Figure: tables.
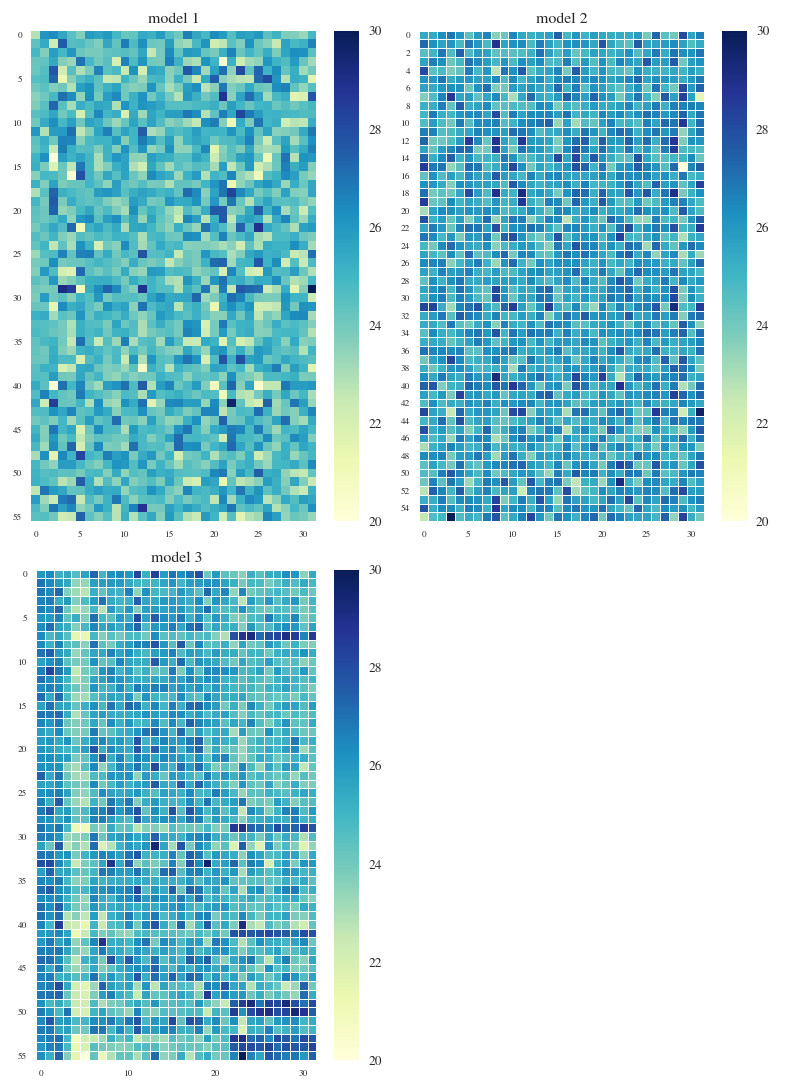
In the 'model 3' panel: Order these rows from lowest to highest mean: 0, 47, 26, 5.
47, 26, 5, 0
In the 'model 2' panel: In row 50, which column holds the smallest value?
14
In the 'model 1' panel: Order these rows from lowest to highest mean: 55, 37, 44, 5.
55, 5, 44, 37
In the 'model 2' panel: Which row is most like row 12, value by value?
18
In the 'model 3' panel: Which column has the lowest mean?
4
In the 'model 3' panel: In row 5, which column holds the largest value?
11
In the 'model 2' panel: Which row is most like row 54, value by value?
1
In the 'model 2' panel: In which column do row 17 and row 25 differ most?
31
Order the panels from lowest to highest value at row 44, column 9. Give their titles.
model 2, model 3, model 1
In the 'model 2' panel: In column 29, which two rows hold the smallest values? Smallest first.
15, 43
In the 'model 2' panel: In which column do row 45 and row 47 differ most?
0
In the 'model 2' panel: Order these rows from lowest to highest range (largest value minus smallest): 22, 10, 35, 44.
35, 44, 22, 10
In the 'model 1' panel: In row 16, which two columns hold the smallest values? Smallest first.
4, 25
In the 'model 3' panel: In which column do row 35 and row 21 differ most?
7
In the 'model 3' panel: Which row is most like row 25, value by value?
43
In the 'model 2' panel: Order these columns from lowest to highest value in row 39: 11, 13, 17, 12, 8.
11, 12, 13, 17, 8
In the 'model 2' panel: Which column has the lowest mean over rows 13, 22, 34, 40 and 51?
30
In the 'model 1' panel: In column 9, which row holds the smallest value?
3
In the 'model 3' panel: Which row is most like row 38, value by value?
35
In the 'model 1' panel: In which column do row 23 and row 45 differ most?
25
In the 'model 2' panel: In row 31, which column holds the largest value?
28
